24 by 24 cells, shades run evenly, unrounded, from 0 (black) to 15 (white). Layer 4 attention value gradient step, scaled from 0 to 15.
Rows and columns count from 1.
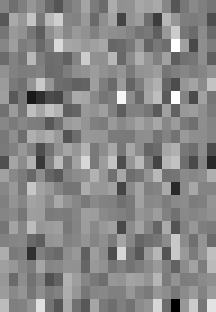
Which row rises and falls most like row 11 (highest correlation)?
9
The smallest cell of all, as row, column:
24, 20
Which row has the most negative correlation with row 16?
8
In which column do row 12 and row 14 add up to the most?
10
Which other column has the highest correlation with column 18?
1
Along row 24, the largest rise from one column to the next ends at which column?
21
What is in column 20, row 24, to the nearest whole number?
0
